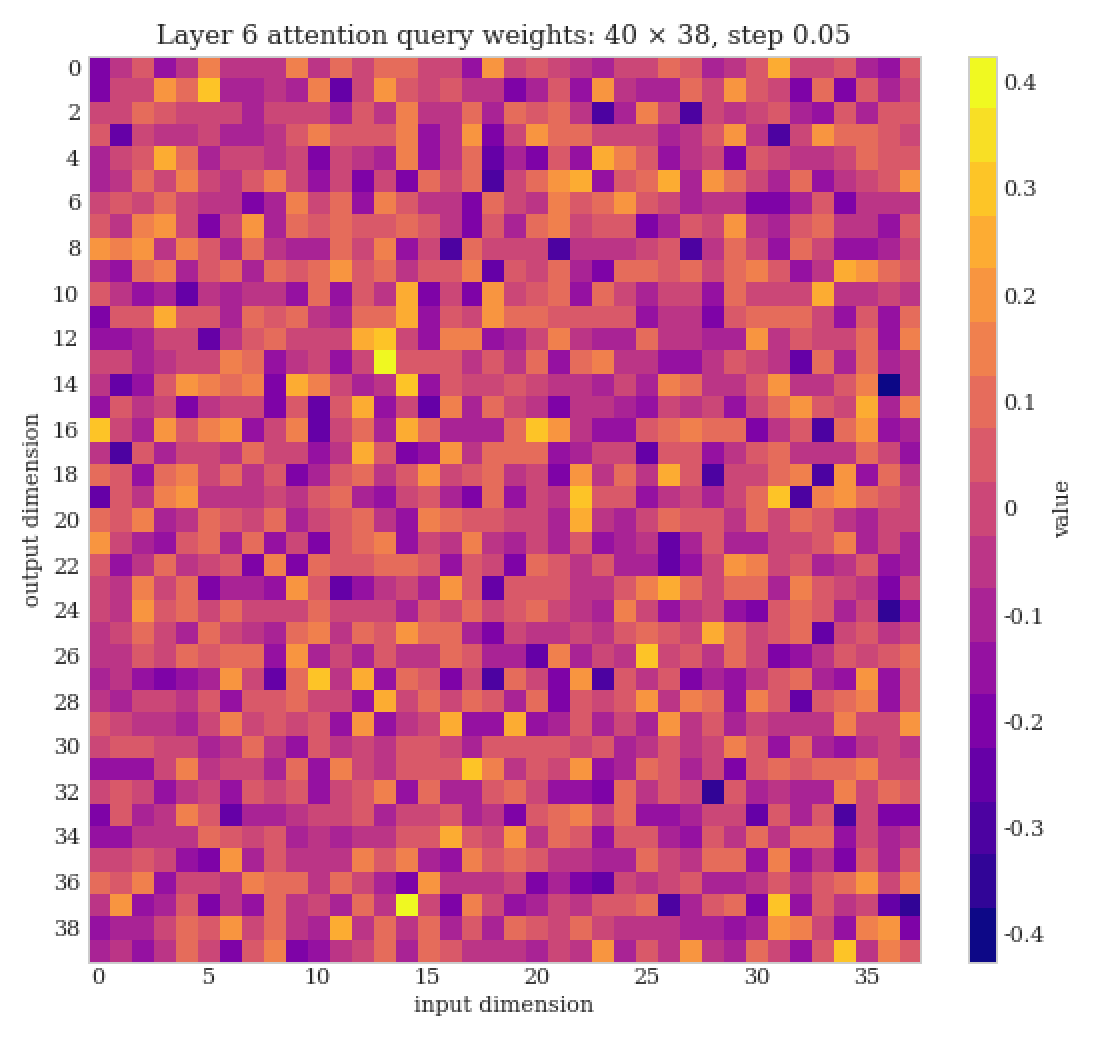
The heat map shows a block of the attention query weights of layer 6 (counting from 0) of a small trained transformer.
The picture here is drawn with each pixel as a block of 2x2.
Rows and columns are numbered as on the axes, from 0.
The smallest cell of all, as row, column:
14, 36
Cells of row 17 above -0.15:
30
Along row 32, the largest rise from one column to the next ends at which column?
29
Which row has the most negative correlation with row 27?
39
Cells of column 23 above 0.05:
6
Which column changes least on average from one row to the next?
24
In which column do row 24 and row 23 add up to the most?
2
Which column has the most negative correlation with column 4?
12
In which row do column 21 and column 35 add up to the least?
8
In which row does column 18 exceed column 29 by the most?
31
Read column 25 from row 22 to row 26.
-0.1 0.15 0 0.1 0.3
